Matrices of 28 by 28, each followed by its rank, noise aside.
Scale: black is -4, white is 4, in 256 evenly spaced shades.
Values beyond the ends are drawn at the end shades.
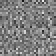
six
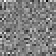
four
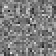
five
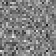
five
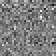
five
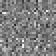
five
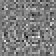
five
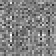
four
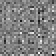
four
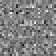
five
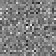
six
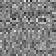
six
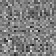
six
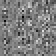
six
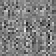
six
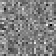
four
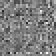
six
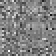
seven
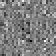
five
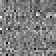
five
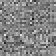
seven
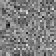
seven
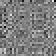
four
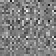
four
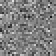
seven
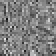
seven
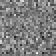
seven
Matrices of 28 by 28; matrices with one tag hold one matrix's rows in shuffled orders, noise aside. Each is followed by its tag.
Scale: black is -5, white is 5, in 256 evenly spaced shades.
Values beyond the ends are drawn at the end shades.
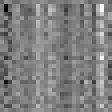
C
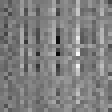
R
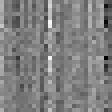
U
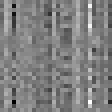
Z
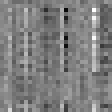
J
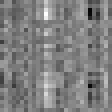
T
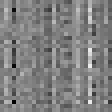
Z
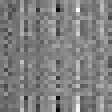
R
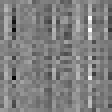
Z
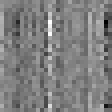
U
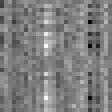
T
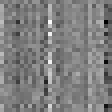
U
